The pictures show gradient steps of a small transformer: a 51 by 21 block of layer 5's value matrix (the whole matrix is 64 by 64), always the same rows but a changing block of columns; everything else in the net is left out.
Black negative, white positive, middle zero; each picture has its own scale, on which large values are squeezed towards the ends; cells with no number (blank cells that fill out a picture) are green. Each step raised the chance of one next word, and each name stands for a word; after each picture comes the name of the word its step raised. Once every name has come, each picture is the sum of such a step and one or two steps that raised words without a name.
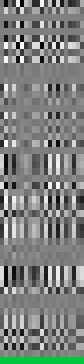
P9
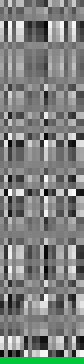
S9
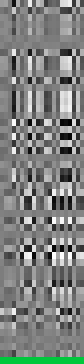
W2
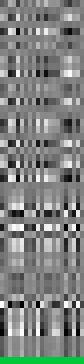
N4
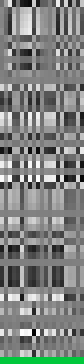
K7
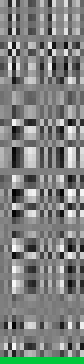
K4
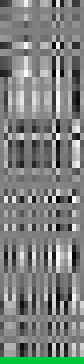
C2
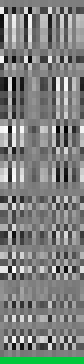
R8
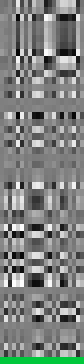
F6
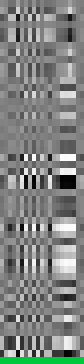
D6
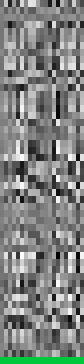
W2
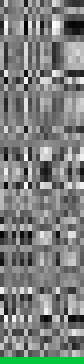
R8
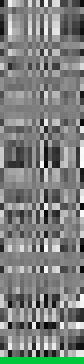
K4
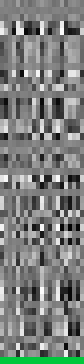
N4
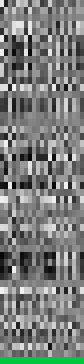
P9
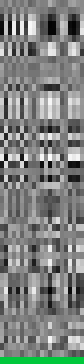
D6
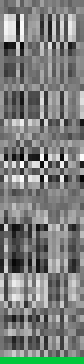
D6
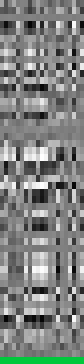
P9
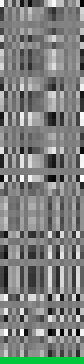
K7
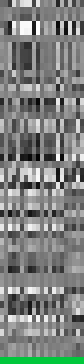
N4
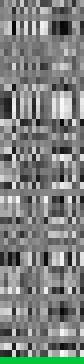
W2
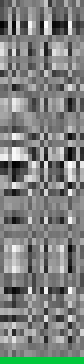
K7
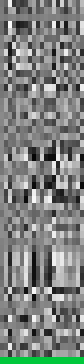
P9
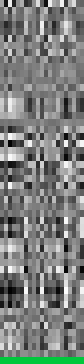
P9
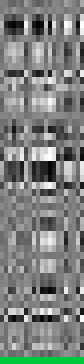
R8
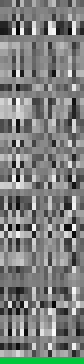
N4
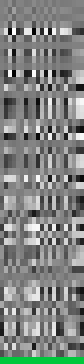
N4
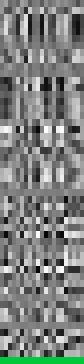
R8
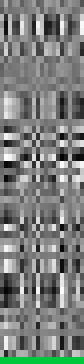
D6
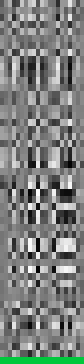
K4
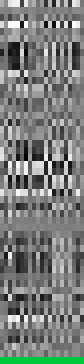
K4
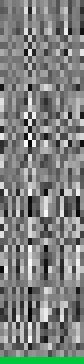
S9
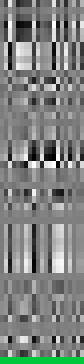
D6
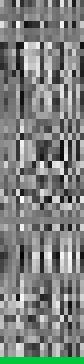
C2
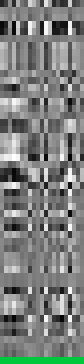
N4
